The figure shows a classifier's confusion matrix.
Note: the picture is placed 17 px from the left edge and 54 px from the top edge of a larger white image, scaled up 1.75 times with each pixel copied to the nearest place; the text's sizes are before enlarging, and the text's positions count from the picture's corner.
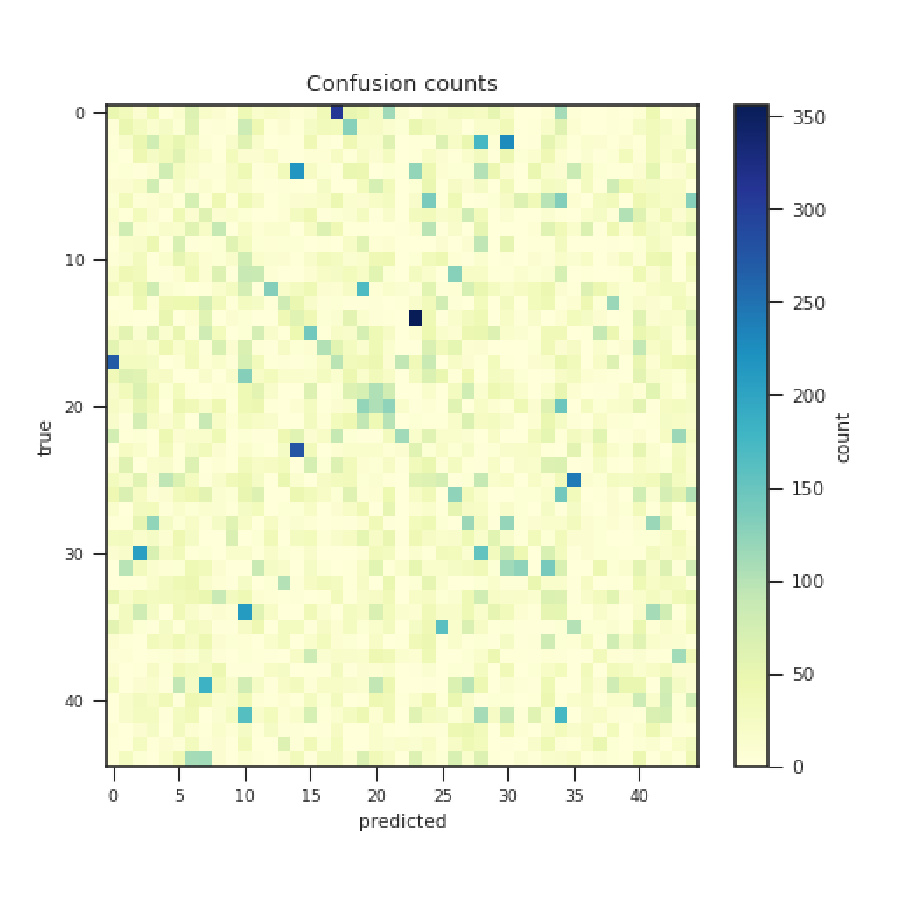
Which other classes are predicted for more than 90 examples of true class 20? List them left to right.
19, 21, 34
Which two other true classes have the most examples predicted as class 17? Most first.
0, 22
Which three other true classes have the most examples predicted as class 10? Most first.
34, 41, 18
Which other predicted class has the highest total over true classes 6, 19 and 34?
10
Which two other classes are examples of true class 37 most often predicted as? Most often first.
43, 15
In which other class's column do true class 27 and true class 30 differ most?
2
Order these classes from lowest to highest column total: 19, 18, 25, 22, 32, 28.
22, 32, 25, 18, 19, 28
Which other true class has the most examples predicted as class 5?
39
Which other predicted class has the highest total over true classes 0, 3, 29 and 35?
17
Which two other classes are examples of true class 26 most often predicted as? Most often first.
34, 44
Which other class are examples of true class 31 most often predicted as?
33
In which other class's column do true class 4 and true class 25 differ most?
14
